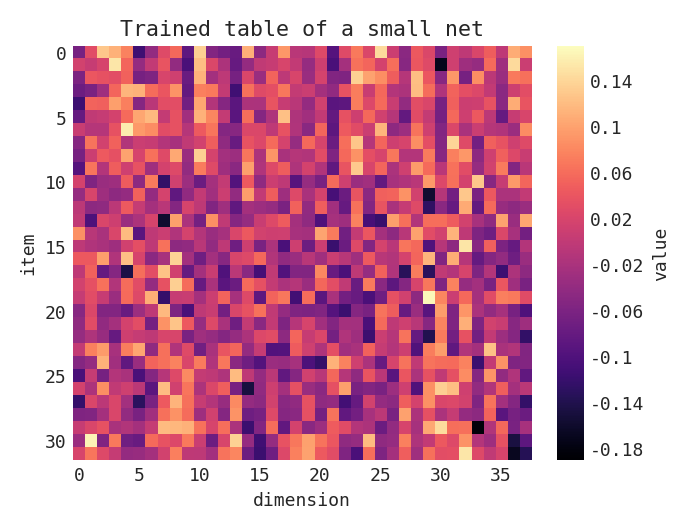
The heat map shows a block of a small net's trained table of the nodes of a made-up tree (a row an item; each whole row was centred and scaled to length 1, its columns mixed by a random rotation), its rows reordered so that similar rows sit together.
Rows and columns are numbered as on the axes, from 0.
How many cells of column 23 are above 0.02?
13
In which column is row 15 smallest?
21
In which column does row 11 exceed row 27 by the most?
5
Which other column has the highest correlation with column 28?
23
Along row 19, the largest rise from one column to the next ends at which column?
29
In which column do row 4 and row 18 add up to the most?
8
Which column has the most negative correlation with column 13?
37
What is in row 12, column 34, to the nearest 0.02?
0.06
